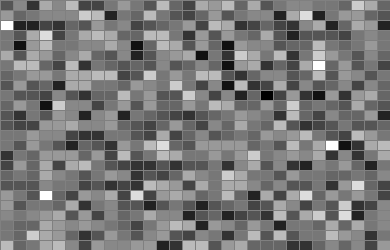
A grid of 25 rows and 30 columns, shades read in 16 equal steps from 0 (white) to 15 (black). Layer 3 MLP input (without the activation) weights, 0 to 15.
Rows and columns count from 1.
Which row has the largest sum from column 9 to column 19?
17
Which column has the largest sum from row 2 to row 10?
18
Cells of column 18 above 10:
7
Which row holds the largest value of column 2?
5
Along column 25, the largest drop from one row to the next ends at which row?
3
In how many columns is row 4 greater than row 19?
13
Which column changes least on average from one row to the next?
30
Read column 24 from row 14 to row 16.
4 8 7
